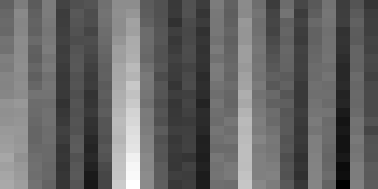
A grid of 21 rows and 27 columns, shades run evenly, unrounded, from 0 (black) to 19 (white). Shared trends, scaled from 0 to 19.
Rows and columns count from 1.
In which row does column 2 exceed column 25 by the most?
21
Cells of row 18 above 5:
20
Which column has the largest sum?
10
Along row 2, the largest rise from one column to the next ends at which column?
16
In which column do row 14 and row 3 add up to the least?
25
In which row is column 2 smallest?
1
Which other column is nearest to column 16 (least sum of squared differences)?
4
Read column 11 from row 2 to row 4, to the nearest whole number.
7 7 8
